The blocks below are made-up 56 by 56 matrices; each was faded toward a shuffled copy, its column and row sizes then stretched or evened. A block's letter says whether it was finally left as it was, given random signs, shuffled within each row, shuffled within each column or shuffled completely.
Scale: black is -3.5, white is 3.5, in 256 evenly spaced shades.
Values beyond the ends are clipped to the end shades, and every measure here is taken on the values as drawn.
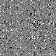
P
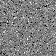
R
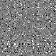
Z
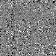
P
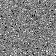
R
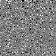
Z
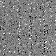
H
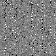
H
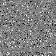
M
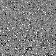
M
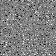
M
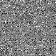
M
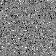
M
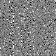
H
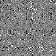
Z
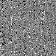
H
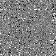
P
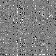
Z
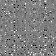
Z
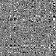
Z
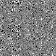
P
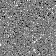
R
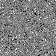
R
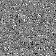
M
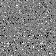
M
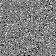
R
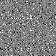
M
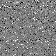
M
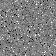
R
